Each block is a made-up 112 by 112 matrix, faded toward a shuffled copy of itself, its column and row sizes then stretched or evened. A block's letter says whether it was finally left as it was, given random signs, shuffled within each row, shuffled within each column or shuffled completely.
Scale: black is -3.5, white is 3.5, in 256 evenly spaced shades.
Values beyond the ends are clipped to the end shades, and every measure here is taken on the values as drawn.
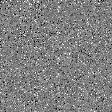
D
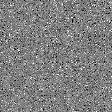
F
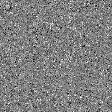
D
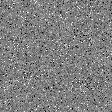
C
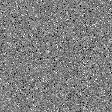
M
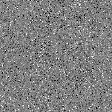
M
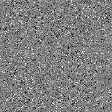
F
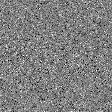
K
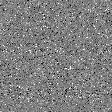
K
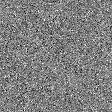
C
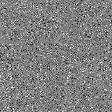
F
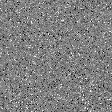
K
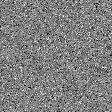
K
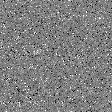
K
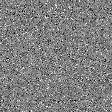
K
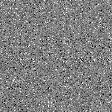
D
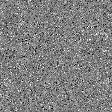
K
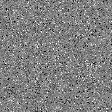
D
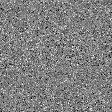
K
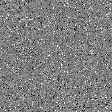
D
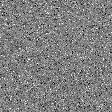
C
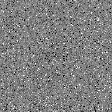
F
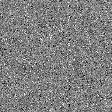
M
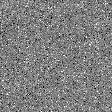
M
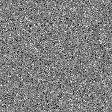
K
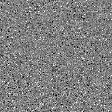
F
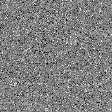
D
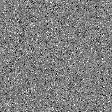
M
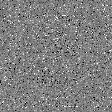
D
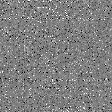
F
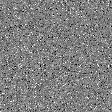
K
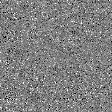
D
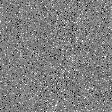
M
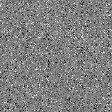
F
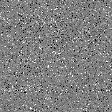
D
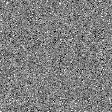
D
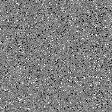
D
